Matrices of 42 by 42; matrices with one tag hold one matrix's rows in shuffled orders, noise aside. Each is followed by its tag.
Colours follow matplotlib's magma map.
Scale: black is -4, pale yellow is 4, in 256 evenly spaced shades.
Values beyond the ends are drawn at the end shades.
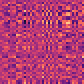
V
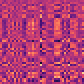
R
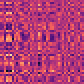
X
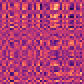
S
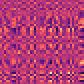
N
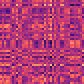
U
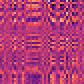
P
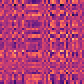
P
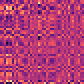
X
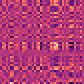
S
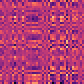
P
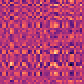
S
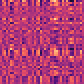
S
